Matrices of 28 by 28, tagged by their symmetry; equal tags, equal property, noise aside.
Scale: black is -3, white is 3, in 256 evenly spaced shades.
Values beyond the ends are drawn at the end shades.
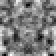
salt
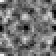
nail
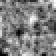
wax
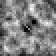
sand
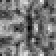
nail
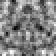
salt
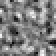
wax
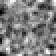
wax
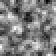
wax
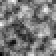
sand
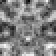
salt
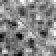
sand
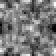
nail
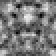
salt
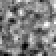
wax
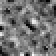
sand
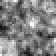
sand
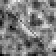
sand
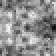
nail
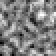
sand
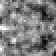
nail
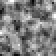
wax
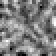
wax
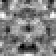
salt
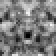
salt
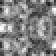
nail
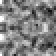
nail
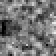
nail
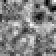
sand
